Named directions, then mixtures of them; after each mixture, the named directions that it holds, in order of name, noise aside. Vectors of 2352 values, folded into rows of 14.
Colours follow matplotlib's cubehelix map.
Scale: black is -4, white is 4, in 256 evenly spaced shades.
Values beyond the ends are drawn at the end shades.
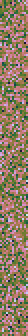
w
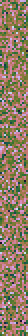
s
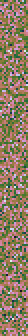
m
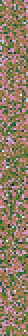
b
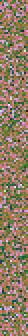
b, m.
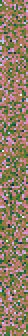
b.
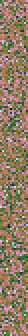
b, m.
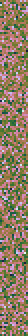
b, s.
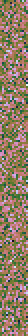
m, w.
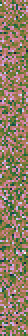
b, s.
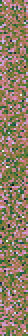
b.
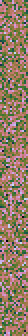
b.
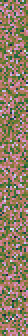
m.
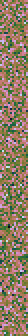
b, m.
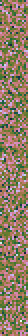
m, s.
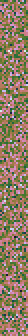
m.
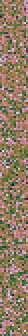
b, w.
